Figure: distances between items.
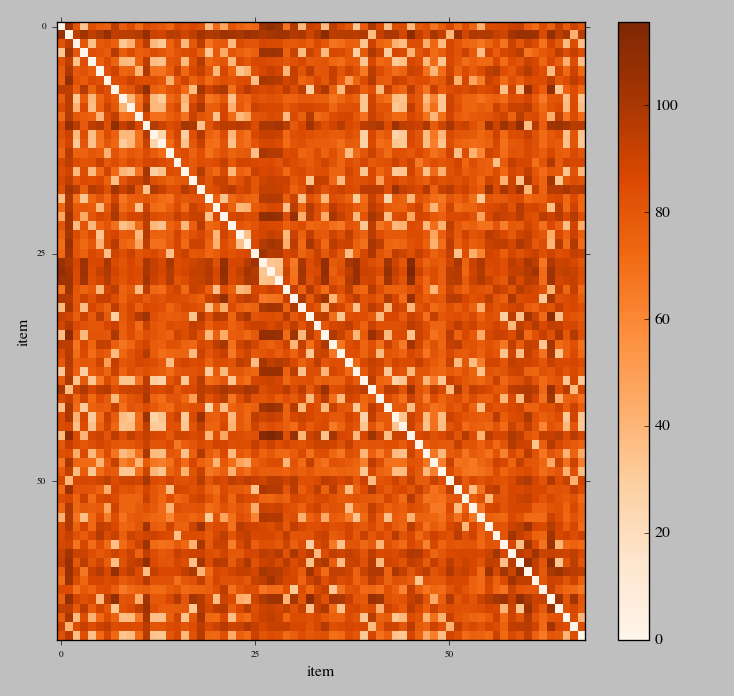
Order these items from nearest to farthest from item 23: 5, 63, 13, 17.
5, 63, 13, 17
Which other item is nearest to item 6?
25
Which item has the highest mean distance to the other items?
1
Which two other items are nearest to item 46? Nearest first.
61, 15
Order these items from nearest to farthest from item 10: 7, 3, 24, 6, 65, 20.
20, 24, 65, 3, 6, 7
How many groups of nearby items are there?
13
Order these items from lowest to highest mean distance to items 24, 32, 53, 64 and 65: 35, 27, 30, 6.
6, 35, 30, 27
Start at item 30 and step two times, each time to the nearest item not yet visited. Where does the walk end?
35
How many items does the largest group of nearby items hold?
15
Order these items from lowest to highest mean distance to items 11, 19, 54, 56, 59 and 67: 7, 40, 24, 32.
32, 7, 24, 40
